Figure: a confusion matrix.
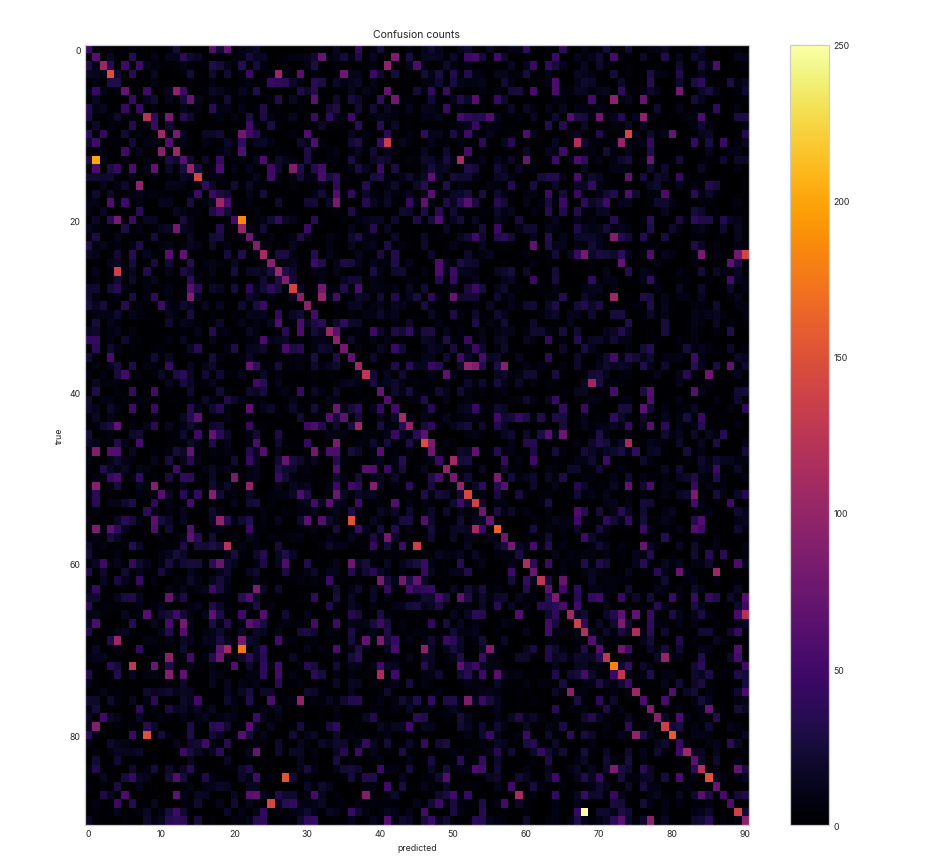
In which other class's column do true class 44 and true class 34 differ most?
37
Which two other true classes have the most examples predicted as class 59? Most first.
87, 66
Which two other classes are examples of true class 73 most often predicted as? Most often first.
40, 11
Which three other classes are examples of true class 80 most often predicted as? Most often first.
8, 75, 21
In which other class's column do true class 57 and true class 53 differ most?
41
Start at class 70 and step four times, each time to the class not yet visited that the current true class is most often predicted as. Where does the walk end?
74
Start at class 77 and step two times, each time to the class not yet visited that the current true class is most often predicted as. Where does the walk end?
27
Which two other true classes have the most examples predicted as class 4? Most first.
26, 69
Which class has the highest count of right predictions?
72
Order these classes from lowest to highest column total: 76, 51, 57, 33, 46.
33, 57, 76, 51, 46
